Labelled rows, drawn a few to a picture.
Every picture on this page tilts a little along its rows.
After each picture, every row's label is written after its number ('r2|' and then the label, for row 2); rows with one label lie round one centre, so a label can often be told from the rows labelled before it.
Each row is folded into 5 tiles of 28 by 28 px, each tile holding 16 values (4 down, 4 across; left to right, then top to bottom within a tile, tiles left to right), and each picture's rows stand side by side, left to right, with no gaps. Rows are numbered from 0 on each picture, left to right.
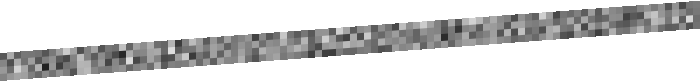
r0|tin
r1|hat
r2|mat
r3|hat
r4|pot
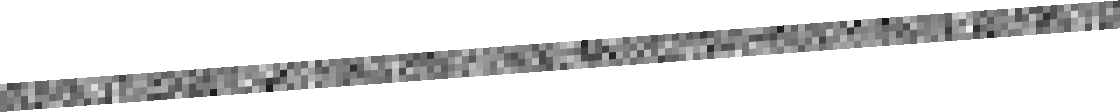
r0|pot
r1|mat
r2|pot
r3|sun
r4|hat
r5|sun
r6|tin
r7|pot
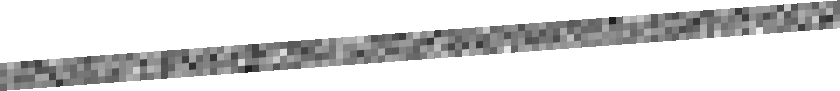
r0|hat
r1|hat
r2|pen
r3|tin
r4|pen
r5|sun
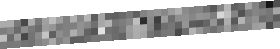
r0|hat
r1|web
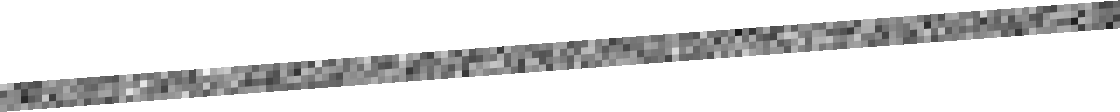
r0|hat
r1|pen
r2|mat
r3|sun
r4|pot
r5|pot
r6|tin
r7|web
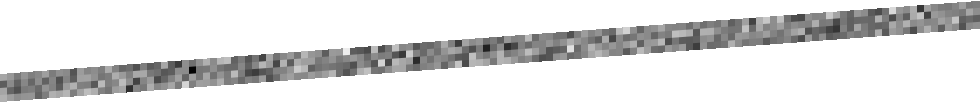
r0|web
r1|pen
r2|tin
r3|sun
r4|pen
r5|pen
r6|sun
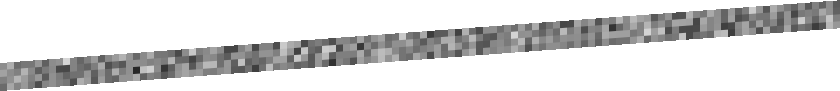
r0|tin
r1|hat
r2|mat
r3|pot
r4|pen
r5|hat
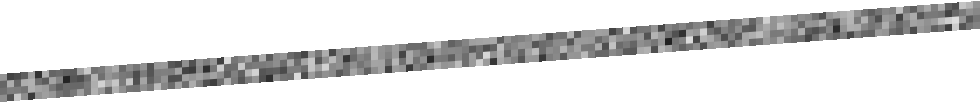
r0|pot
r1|sun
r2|pot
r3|sun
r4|tin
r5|pen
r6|mat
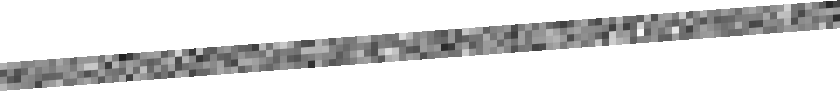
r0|web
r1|mat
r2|mat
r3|hat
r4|sun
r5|web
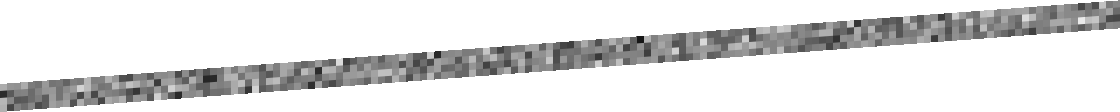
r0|web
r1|pot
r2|mat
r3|tin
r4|sun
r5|pen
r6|tin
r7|mat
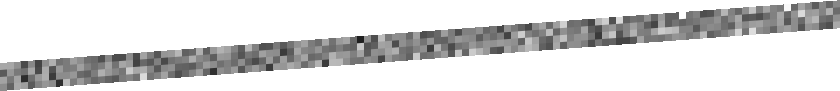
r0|hat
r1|web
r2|sun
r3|sun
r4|mat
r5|sun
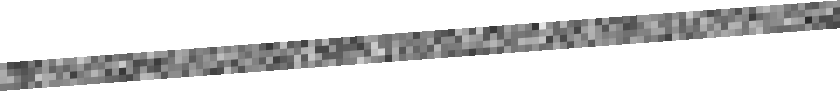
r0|pen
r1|web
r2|pot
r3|mat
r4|pot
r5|pen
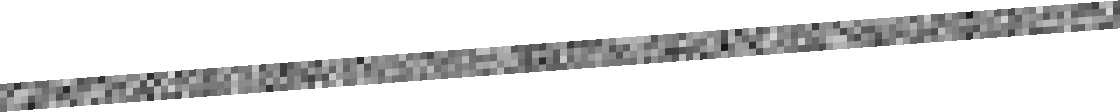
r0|tin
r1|pot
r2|sun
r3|pen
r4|pen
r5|hat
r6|web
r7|mat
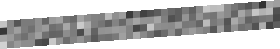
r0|web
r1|pen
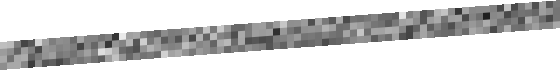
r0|mat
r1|pen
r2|mat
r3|sun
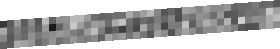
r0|pen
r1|hat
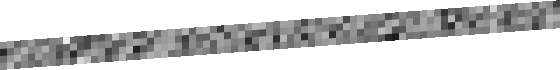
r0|tin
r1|tin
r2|hat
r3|hat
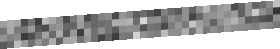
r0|hat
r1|pen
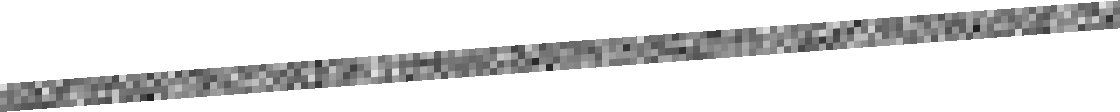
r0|mat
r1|pot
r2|pot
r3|web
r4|pen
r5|pen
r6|tin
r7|mat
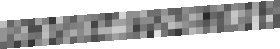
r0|mat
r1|pot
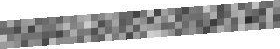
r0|web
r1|tin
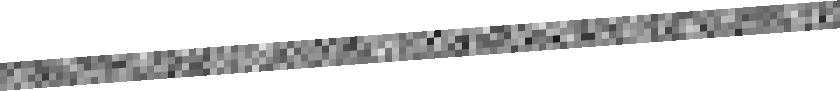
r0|tin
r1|mat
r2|pot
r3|tin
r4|hat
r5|pot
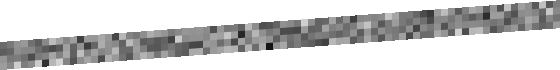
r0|sun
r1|web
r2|web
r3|sun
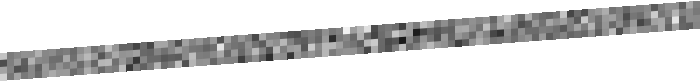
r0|web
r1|sun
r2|pen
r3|web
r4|pot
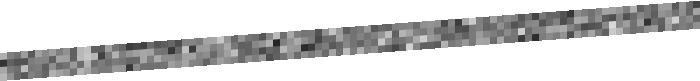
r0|web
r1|pen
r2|hat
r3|hat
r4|sun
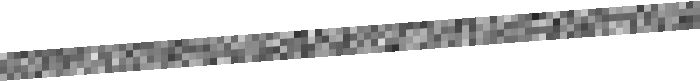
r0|pot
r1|sun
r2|hat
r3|pen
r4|sun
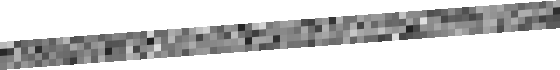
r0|tin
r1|tin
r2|mat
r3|pen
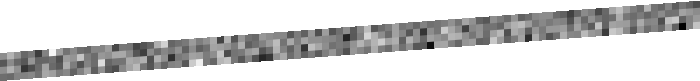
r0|hat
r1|sun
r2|pot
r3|pot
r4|sun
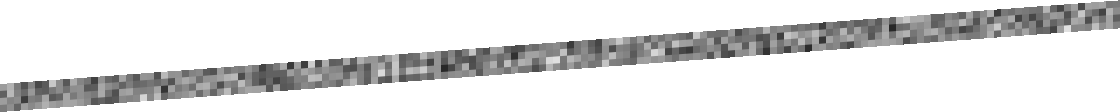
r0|hat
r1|web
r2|pot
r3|hat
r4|pen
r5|pot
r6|pen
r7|tin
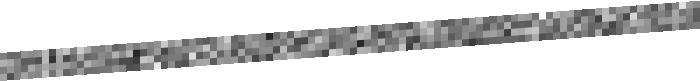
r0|pen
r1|web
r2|web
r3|mat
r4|mat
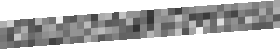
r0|mat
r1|sun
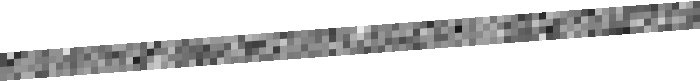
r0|tin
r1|tin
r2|pen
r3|pen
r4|mat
